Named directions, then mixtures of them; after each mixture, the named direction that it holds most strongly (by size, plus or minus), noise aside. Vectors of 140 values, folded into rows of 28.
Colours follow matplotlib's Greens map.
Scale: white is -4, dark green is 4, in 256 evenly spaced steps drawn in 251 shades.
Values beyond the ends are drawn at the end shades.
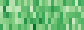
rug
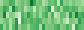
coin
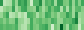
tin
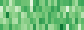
rug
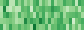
rug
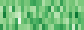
coin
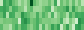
coin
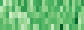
tin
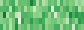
coin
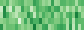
rug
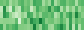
rug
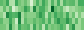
coin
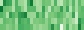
tin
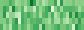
coin
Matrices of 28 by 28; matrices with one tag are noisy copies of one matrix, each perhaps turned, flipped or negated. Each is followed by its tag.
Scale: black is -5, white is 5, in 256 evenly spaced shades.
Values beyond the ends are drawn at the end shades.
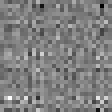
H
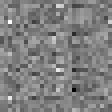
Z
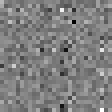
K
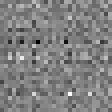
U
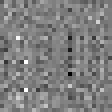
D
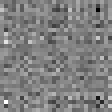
H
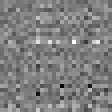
D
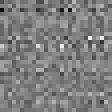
K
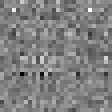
Z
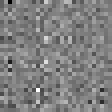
K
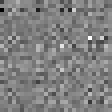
K
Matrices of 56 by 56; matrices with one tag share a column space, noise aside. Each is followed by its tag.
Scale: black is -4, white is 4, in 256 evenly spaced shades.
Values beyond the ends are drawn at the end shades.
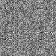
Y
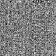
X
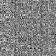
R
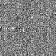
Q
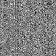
R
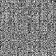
X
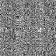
Q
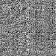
Y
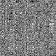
X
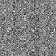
Q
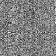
Y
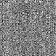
X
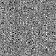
Y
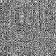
X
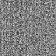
R
